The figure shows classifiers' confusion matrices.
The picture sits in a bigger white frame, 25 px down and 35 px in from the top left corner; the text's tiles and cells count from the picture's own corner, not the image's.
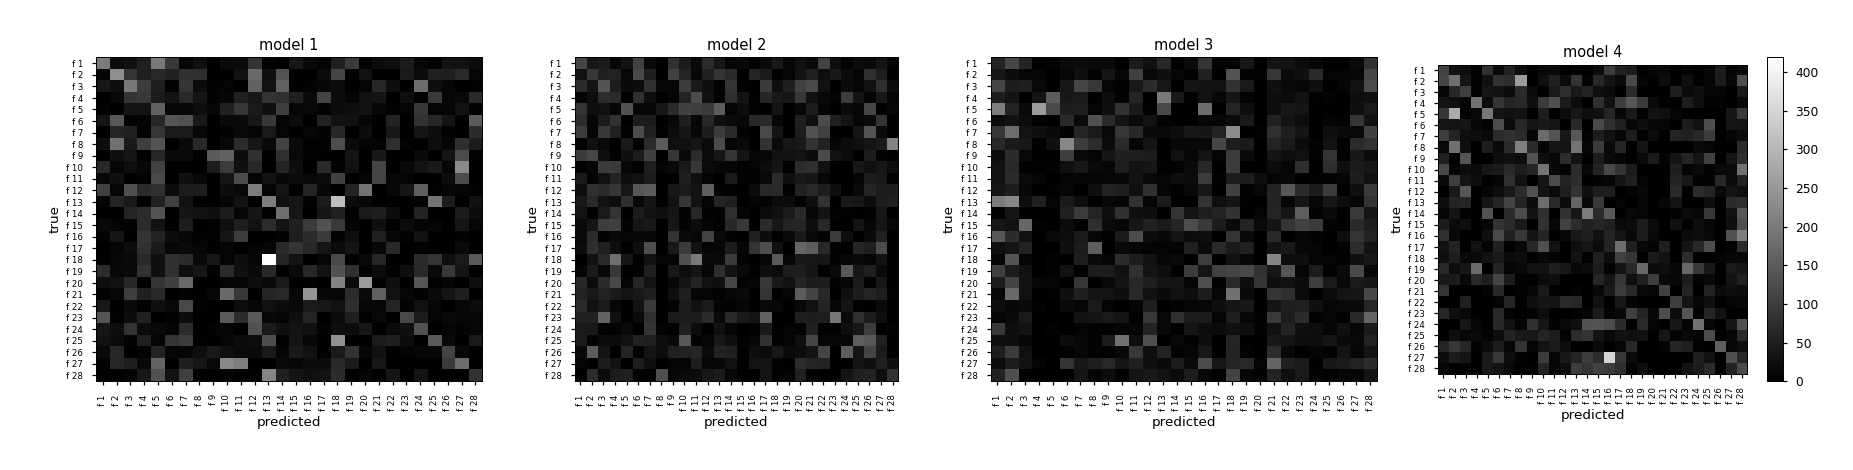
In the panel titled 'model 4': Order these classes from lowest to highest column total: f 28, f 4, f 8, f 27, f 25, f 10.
f 4, f 27, f 25, f 8, f 10, f 28
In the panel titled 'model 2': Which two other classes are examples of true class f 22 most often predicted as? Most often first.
f 7, f 1
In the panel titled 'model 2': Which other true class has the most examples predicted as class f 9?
f 2
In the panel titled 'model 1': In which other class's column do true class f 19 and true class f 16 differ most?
f 18
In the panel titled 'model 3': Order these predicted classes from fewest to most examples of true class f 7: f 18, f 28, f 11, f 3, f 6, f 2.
f 6, f 3, f 11, f 28, f 2, f 18
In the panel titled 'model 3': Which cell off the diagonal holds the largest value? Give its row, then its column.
f 5, f 4
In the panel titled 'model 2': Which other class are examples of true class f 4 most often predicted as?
f 11
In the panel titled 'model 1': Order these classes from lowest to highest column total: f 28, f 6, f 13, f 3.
f 28, f 6, f 3, f 13
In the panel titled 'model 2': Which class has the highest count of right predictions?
f 23
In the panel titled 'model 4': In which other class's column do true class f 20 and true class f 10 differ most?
f 28
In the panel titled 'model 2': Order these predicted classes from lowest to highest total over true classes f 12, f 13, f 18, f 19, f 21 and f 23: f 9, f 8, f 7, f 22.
f 8, f 9, f 22, f 7
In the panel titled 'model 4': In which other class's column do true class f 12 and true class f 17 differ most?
f 3
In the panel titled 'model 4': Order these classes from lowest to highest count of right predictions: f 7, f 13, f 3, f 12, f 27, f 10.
f 12, f 7, f 3, f 27, f 13, f 10
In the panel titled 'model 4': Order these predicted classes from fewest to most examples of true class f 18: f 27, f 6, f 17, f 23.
f 27, f 6, f 23, f 17
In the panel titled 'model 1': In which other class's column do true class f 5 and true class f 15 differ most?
f 17
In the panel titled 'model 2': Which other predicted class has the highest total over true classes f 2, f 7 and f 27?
f 6
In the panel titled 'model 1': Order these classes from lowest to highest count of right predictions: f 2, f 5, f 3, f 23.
f 23, f 5, f 3, f 2
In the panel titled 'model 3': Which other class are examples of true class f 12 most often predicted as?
f 22
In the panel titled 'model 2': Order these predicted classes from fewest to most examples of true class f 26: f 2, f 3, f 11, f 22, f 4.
f 4, f 3, f 11, f 22, f 2
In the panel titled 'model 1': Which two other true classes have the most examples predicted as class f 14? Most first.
f 3, f 2
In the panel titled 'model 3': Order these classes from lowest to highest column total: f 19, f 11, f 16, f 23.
f 19, f 23, f 11, f 16
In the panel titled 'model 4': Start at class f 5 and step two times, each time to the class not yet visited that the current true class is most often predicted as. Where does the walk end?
f 8
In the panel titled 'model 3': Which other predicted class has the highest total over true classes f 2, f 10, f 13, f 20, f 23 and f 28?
f 18
